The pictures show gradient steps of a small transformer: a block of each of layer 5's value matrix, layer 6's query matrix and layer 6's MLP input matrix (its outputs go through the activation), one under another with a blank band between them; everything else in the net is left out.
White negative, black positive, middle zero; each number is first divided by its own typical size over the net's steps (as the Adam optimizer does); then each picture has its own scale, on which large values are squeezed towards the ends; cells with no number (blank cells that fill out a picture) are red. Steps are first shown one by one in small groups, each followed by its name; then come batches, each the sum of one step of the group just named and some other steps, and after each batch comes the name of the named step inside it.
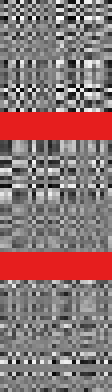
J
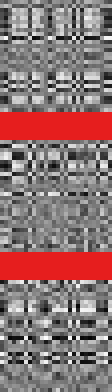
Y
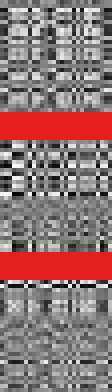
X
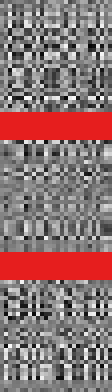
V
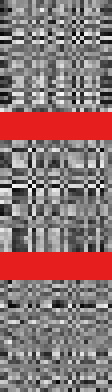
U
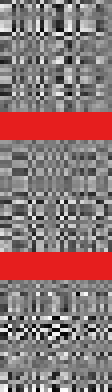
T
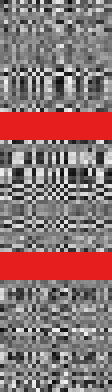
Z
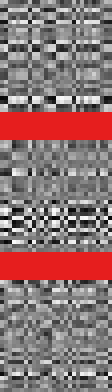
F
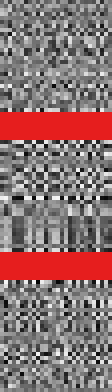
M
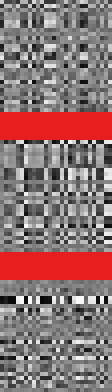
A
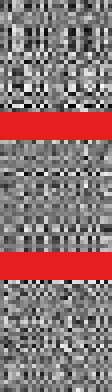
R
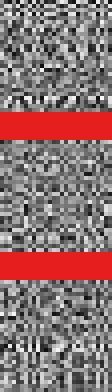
V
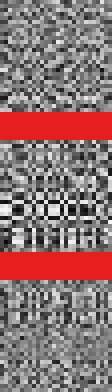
F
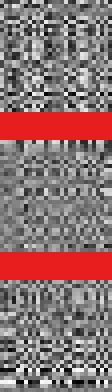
R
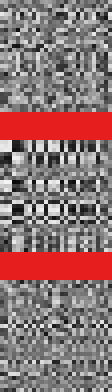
F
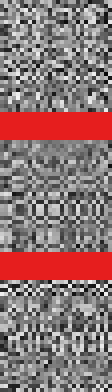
X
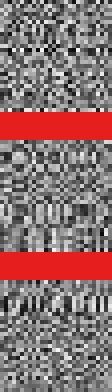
M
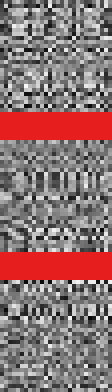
R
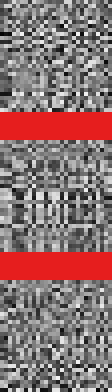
U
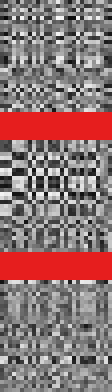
J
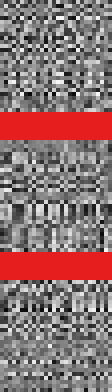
J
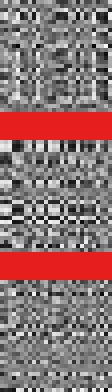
F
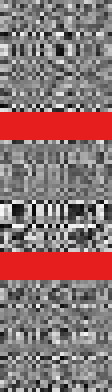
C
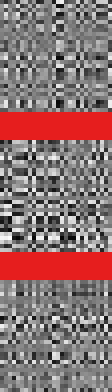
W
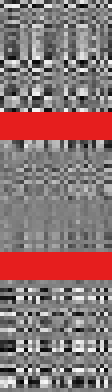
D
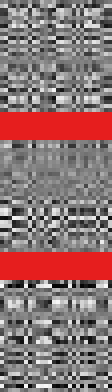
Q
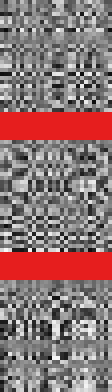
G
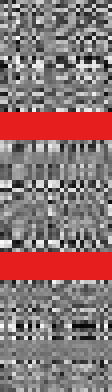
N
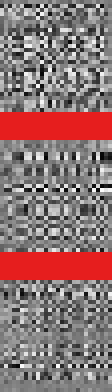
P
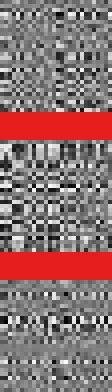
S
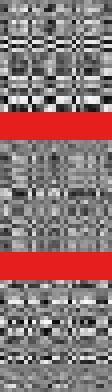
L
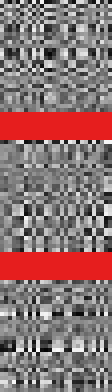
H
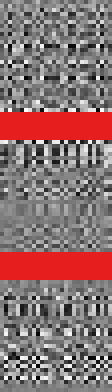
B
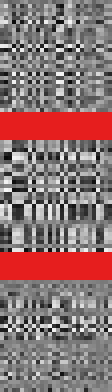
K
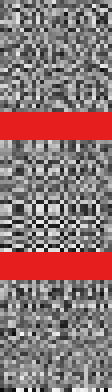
G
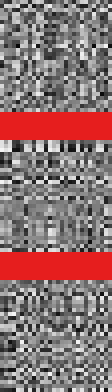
D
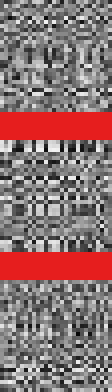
N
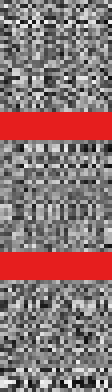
K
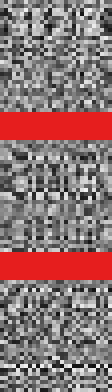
G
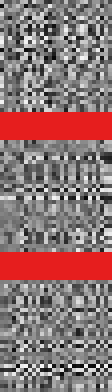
P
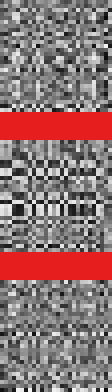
C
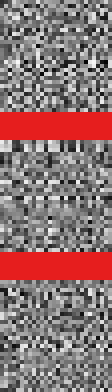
P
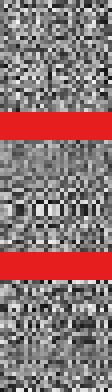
N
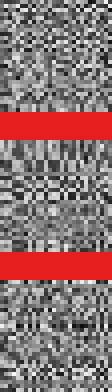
N
